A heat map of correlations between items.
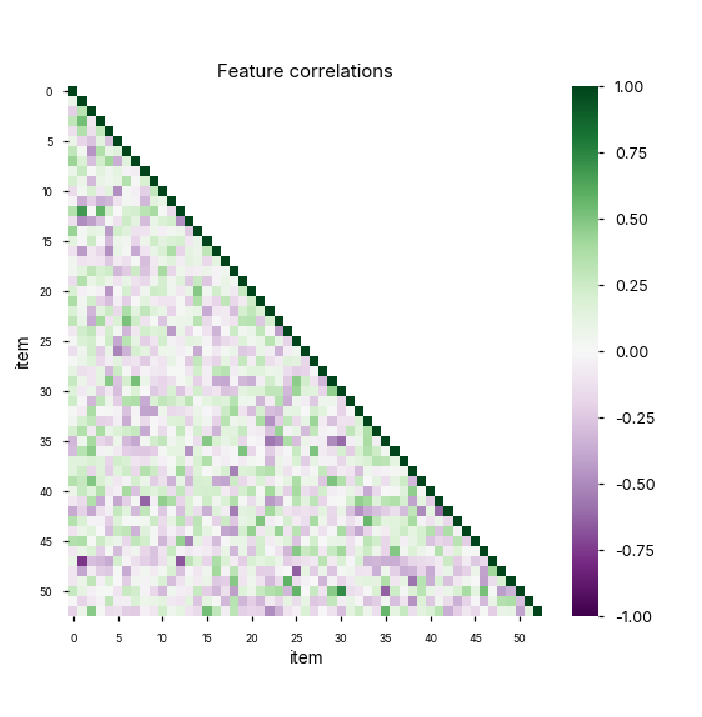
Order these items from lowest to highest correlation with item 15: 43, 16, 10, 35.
43, 10, 16, 35
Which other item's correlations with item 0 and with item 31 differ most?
21
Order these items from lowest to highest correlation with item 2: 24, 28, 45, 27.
28, 45, 27, 24
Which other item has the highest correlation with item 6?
23
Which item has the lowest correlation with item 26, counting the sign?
5
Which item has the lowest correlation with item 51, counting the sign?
38
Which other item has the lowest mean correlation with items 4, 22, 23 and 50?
35
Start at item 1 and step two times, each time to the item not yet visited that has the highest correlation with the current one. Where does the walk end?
3
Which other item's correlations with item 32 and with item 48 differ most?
25
